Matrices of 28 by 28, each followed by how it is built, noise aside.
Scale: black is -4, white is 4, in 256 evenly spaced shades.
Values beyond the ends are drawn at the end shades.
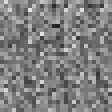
repeating columns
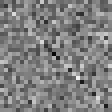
diagonal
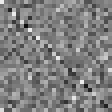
diagonal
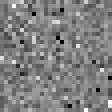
sparse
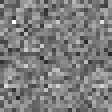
repeating columns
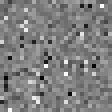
sparse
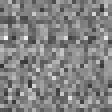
repeating columns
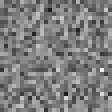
repeating columns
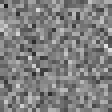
noise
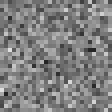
noise
